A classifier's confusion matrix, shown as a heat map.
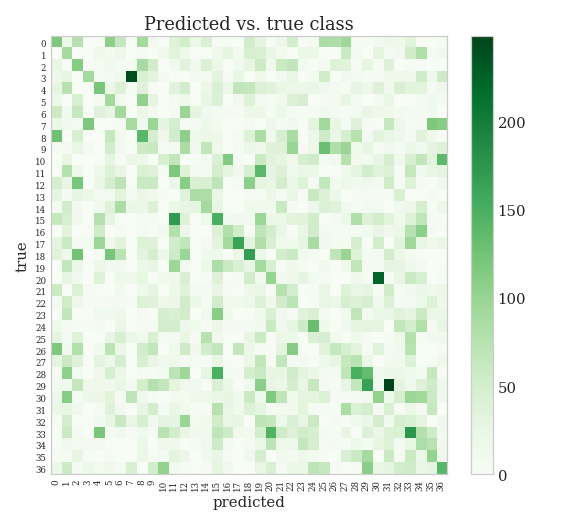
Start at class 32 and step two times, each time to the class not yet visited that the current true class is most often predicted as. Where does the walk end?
2
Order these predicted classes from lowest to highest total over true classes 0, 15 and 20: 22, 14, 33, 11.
14, 22, 33, 11
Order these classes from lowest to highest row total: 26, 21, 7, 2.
21, 2, 7, 26
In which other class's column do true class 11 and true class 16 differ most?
34
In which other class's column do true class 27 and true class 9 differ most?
25
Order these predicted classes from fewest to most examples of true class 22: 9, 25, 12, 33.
33, 25, 9, 12
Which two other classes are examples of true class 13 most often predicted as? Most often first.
14, 24
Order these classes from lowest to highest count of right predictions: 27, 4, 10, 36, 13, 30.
10, 27, 13, 30, 4, 36
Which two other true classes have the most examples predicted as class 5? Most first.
18, 0
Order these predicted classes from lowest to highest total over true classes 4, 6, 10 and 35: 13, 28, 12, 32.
13, 32, 28, 12
